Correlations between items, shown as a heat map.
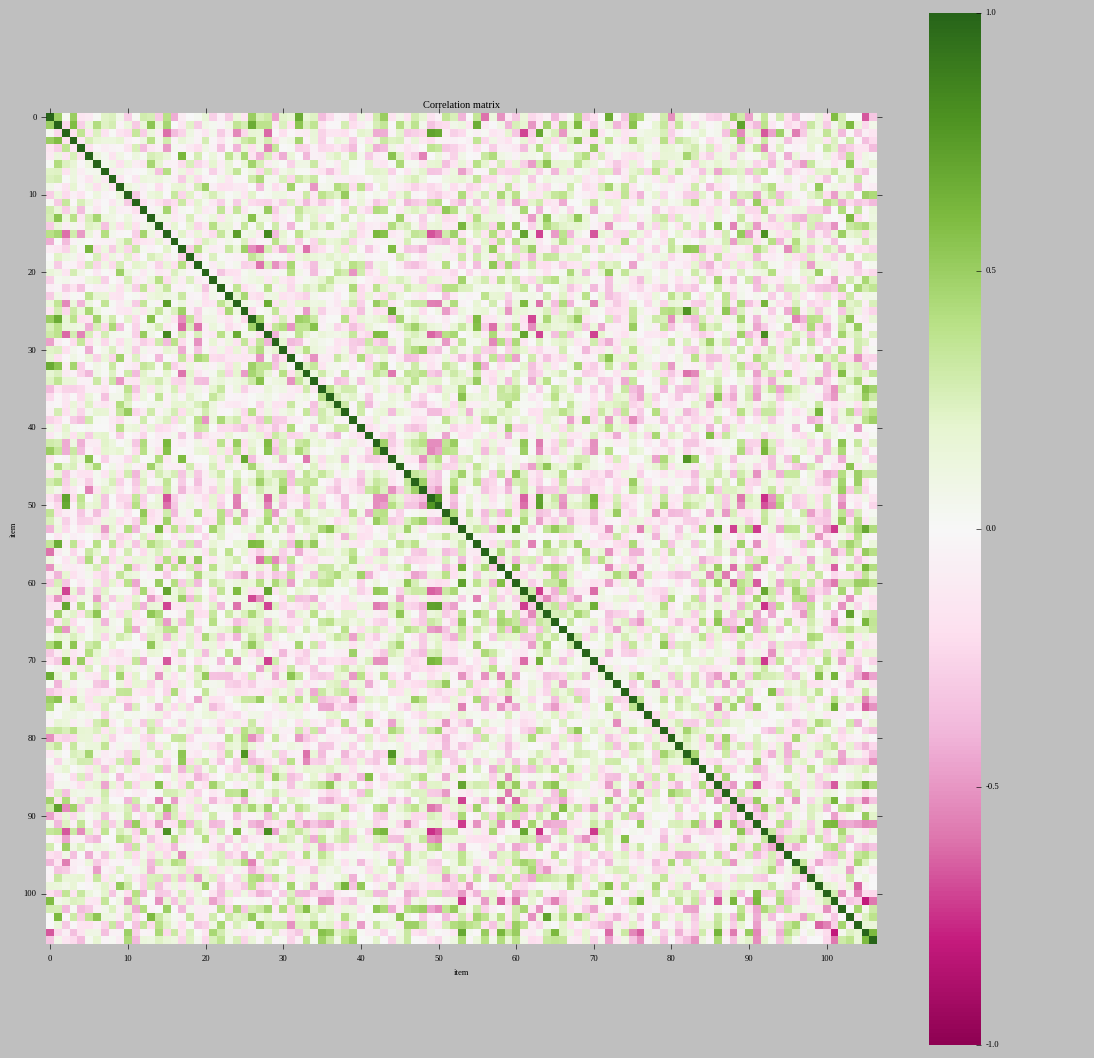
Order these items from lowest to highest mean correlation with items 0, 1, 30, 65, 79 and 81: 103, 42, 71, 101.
71, 42, 101, 103
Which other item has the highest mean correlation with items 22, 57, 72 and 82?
17
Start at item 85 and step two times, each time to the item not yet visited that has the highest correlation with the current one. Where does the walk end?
78
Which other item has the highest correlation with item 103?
64
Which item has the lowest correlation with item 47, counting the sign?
59
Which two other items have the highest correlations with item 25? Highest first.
82, 44
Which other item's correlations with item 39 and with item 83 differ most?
106
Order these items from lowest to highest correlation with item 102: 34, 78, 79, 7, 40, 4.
4, 79, 40, 78, 7, 34
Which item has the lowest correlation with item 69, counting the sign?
93
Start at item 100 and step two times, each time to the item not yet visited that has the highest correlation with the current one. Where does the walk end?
101
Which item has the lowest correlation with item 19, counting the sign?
27
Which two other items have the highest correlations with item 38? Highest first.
99, 10
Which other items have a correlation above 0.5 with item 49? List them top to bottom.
2, 50, 63, 70
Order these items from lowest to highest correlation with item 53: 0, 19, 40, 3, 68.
0, 19, 40, 3, 68
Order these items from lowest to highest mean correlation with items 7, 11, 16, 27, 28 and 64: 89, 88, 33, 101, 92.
88, 101, 33, 92, 89
